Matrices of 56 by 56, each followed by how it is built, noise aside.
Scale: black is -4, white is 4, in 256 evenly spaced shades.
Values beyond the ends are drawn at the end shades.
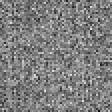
blocks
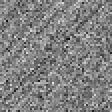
Hankel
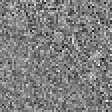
upper triangular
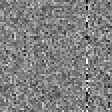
uneven columns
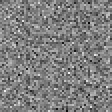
repeating rows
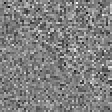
upper triangular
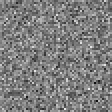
noise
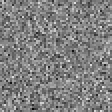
noise
